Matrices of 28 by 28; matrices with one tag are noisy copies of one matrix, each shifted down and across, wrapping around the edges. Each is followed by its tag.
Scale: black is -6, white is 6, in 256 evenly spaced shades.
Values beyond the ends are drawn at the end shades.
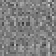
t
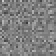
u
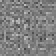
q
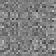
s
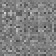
q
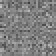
q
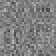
t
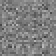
u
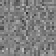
t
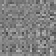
q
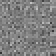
u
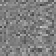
s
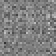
q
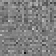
q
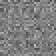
u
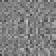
t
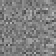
s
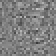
s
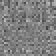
q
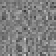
t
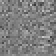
s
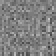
t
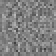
t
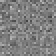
u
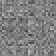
u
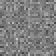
u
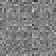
u
